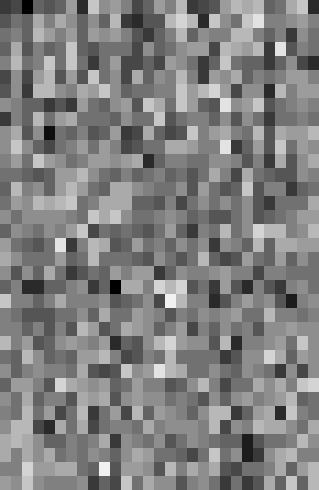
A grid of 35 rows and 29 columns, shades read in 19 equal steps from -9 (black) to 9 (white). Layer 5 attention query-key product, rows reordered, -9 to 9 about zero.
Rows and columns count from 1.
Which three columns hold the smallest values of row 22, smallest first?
27, 20, 15
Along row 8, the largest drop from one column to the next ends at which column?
25
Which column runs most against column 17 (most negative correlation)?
3
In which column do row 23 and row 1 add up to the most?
22
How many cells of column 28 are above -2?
30
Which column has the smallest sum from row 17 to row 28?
11
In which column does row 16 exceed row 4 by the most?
9
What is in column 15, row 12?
-2
